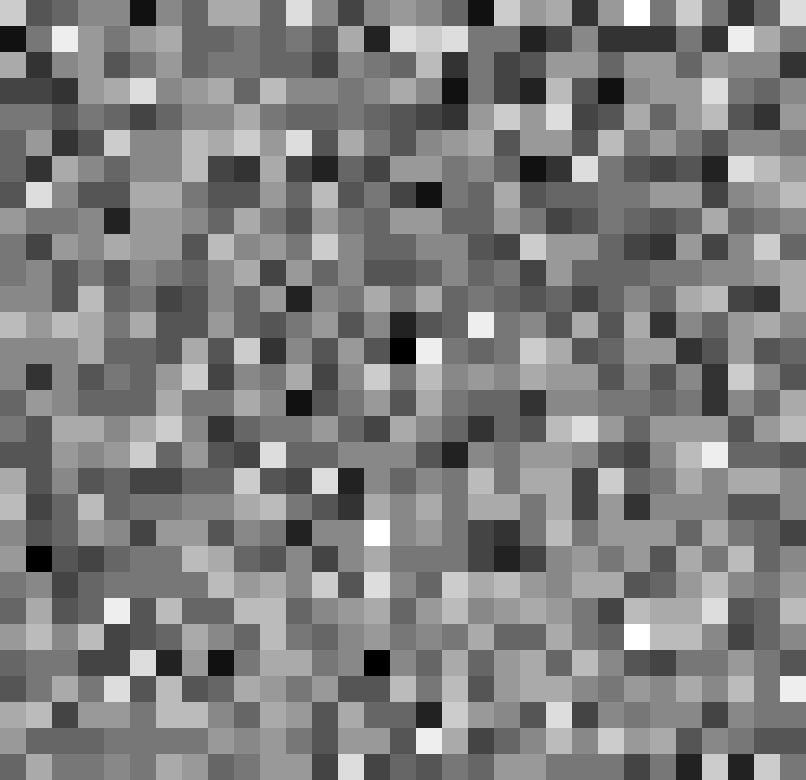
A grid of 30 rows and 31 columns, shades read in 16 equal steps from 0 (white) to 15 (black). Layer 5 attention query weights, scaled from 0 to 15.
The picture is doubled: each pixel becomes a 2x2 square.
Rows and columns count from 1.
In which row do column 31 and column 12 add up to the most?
21
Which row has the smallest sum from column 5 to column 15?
6
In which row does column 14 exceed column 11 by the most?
20
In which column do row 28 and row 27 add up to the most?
17
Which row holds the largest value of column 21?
7
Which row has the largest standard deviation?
2
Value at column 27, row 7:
10
